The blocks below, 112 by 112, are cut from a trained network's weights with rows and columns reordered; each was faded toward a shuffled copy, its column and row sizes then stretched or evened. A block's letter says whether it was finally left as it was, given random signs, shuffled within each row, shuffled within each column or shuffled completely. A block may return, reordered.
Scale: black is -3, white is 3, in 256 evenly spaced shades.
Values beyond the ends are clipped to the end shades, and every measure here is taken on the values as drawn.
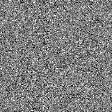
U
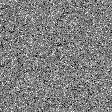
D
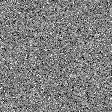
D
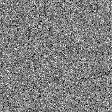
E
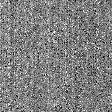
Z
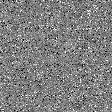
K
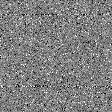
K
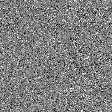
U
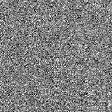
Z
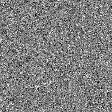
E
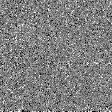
U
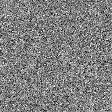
K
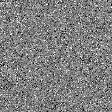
E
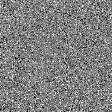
U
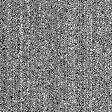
E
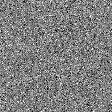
E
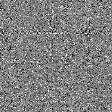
Z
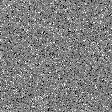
D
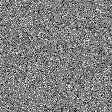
D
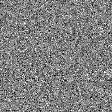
U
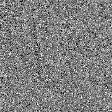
E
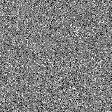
U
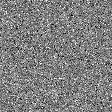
D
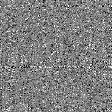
Z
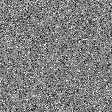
D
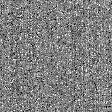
E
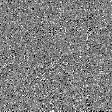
U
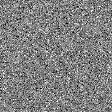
U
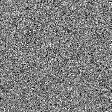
U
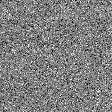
E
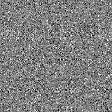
Z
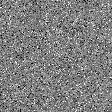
D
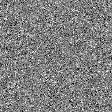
E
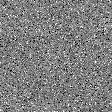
D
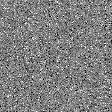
E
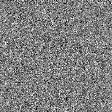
U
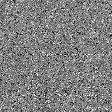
K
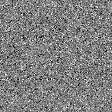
K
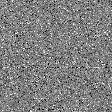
K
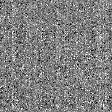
Z
